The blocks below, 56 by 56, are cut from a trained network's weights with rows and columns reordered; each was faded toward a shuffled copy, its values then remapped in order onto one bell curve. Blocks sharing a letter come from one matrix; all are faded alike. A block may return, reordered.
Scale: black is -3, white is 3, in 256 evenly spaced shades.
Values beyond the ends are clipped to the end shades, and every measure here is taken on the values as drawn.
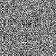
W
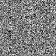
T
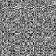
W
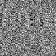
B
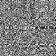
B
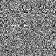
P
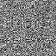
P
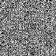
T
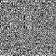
P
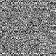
B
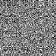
W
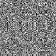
P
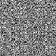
P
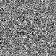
T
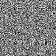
T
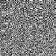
B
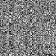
P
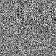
P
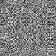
W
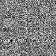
W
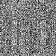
T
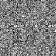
P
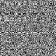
B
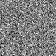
T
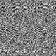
B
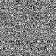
P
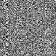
P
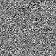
P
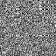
B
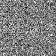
T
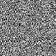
W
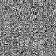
P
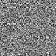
B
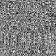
W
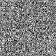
T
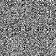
P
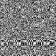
B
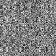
T
